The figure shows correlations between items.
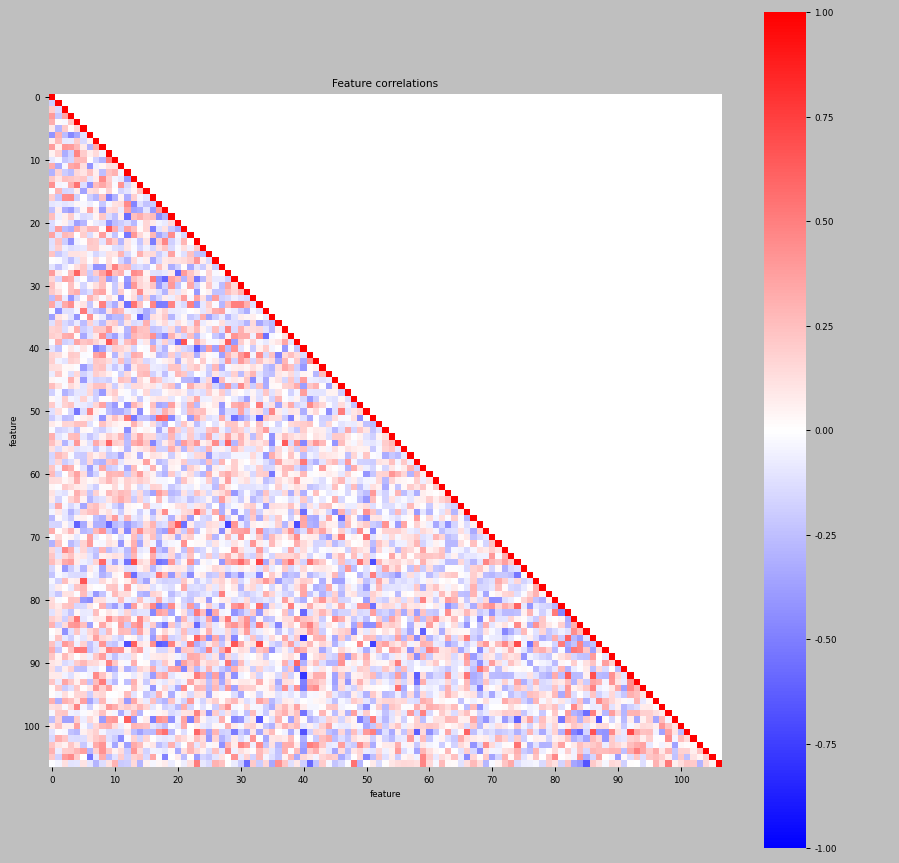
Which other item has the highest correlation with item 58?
40
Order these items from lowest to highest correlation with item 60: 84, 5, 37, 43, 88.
43, 5, 37, 84, 88
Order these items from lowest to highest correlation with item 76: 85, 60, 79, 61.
60, 61, 85, 79
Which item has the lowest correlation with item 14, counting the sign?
35
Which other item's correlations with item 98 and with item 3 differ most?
23
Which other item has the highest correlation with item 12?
99
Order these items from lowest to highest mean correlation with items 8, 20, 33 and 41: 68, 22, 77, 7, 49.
68, 77, 7, 22, 49
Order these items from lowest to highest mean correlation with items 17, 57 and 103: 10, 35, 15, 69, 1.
10, 15, 69, 1, 35
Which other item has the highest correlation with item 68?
20
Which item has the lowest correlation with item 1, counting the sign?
34
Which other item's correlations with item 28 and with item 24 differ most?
88
